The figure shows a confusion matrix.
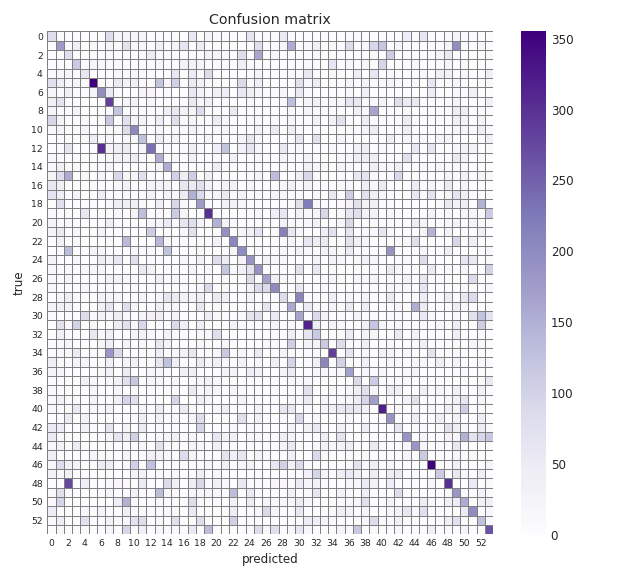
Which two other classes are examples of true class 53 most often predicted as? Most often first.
19, 37
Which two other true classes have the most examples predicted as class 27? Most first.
15, 53
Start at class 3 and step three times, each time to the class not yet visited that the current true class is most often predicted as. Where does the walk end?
9
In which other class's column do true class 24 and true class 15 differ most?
2
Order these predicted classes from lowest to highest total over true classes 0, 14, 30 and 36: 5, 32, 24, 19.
5, 19, 32, 24
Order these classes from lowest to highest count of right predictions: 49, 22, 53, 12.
49, 22, 12, 53
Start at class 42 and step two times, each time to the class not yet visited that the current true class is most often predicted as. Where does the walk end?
31
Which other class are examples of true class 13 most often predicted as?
43
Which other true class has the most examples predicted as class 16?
45
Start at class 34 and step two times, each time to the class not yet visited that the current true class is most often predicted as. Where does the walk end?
29
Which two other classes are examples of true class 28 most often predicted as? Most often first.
30, 51
